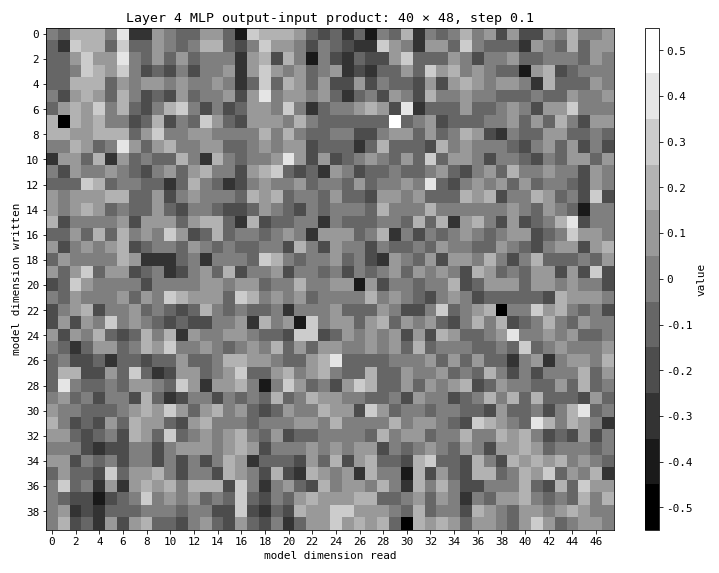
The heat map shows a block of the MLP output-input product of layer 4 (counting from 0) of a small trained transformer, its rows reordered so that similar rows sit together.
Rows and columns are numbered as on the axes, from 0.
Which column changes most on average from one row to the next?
10
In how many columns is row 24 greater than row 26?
23
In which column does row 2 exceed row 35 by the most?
30
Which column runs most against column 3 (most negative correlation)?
16
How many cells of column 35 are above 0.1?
7
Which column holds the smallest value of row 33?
4
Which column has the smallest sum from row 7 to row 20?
45
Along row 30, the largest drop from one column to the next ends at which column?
46
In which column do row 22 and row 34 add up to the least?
38
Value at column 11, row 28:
0.3
